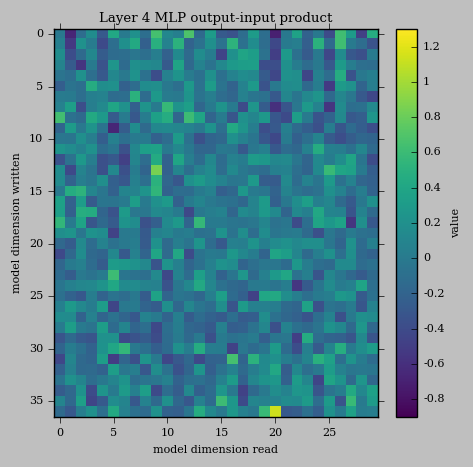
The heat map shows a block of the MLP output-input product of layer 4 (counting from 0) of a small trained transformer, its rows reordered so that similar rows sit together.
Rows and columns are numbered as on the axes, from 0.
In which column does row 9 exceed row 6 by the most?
16
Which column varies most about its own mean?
20
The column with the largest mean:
9
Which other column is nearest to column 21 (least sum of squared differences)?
14
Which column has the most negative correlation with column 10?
21
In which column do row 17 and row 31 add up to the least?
5
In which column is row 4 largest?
26
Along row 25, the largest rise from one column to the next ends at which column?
19
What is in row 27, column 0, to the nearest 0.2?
0.2
